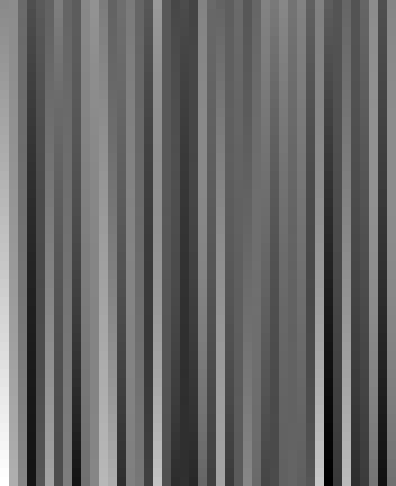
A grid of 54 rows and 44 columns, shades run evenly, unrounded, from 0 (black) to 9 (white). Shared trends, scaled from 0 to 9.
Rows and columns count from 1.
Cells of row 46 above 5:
9
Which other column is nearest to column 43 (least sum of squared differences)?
4
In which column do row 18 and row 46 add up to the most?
1
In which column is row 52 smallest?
37
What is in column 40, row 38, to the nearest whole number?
2
